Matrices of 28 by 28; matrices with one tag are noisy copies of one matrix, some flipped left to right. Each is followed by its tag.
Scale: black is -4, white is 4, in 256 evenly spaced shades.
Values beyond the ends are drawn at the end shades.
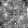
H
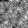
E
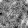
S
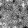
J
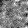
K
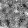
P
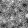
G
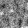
P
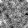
S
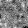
J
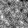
E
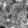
J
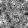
S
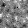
G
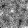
P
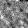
E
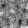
P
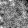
K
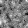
S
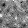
G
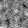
P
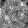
H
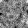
S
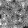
J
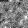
E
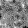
J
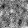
P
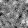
S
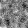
P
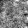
K
